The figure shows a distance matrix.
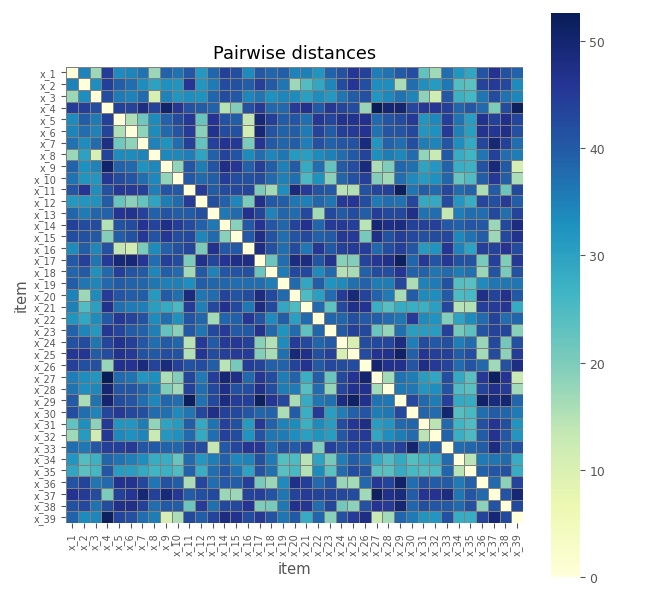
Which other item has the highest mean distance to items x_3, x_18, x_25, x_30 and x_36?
x_29
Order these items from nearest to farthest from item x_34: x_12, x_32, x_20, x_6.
x_20, x_32, x_12, x_6
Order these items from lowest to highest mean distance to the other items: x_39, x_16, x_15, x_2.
x_2, x_39, x_16, x_15
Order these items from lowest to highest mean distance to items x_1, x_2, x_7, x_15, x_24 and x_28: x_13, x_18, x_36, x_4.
x_18, x_36, x_13, x_4
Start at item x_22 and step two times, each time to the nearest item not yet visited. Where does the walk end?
x_33
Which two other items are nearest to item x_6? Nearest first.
x_16, x_5
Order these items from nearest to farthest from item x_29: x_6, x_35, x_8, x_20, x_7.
x_20, x_35, x_8, x_7, x_6
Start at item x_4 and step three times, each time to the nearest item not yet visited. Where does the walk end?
x_37
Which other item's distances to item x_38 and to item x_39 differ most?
x_27
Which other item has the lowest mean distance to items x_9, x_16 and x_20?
x_35
